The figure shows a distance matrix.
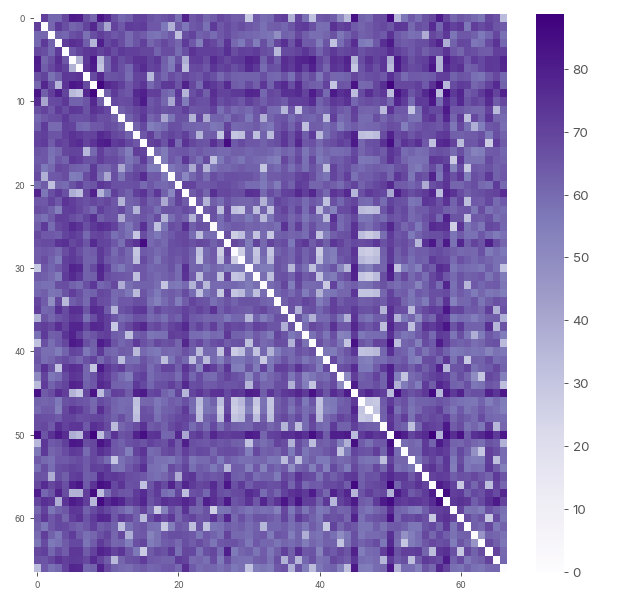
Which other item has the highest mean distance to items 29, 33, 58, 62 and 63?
50
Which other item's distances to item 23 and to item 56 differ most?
29
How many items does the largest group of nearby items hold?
11
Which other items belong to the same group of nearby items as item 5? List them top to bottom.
6, 9, 21, 45, 50, 57
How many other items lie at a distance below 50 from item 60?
3
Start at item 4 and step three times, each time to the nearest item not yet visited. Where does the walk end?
20
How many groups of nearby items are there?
15
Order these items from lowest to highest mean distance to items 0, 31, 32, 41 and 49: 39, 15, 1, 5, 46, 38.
46, 39, 38, 1, 15, 5
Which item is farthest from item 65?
58
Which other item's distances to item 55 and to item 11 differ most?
37
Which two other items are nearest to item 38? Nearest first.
13, 62
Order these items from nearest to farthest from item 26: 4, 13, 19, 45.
13, 19, 4, 45
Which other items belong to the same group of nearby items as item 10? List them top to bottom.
1, 19
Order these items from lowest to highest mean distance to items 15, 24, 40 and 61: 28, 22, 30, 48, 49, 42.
22, 28, 48, 30, 49, 42
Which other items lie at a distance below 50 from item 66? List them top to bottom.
0, 30, 36, 39, 44, 51
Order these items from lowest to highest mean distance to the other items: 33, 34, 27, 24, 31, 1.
33, 31, 24, 34, 1, 27
